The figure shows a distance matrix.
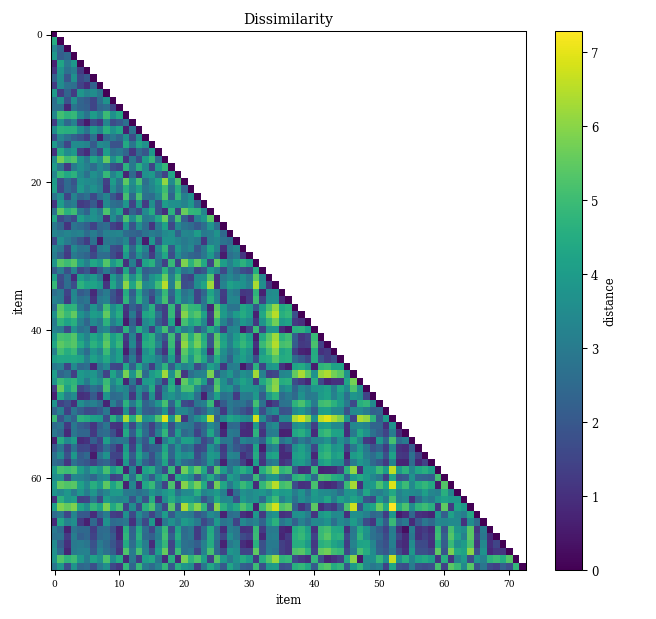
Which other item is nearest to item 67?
54
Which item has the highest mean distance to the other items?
52
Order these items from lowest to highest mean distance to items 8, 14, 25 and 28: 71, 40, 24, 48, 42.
40, 48, 24, 71, 42
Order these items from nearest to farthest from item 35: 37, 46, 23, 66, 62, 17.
23, 66, 46, 62, 37, 17
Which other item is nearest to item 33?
8
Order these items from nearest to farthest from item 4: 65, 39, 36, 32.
32, 65, 36, 39
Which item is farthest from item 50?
64
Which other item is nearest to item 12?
5
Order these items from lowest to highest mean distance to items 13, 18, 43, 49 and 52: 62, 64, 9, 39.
39, 9, 62, 64
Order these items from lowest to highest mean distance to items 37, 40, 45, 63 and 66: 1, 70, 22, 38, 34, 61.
22, 70, 38, 61, 1, 34
